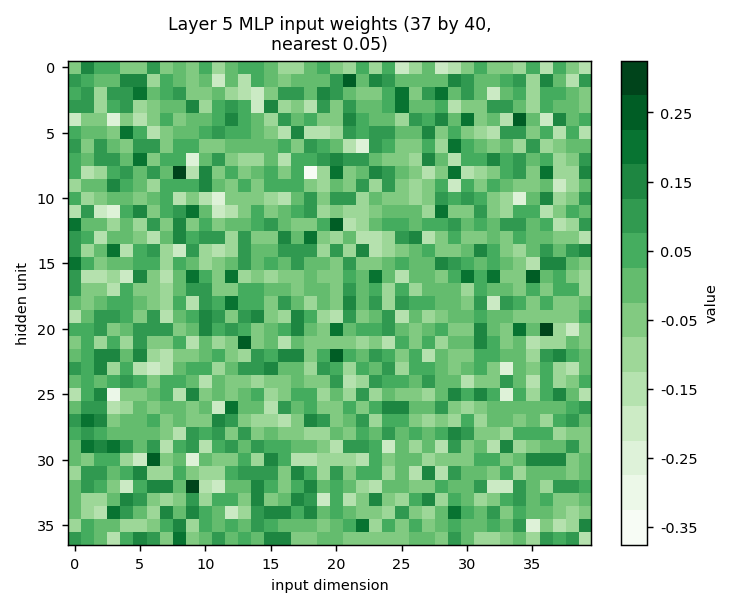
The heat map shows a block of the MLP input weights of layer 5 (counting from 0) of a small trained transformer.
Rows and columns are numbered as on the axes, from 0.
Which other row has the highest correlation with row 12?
8
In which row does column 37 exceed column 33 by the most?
25
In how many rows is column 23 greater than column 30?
15
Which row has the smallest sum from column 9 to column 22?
30
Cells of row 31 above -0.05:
25
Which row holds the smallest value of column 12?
34
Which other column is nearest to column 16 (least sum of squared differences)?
26
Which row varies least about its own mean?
17
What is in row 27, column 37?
0.05
